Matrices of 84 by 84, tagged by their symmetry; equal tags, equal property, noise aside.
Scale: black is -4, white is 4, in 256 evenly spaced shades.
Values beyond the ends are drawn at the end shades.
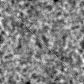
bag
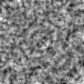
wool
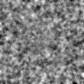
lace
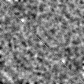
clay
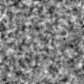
lace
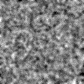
lace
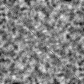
bag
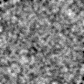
clay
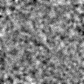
lace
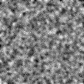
lace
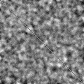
wool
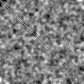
wool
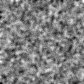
lace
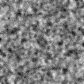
bag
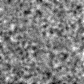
lace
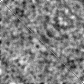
clay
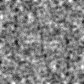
bag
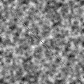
bag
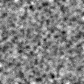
bag
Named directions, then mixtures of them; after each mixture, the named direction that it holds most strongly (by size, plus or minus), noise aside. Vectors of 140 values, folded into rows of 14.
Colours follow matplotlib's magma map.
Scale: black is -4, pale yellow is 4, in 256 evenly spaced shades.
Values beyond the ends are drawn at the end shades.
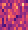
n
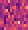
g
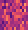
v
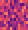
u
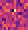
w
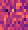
g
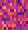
w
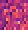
v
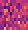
g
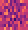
u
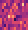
n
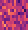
w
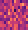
u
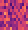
u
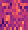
v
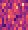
n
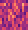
n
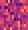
g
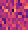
w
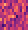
n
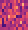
n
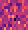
g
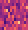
g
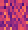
u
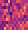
v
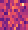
u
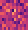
w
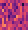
n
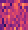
n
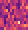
g
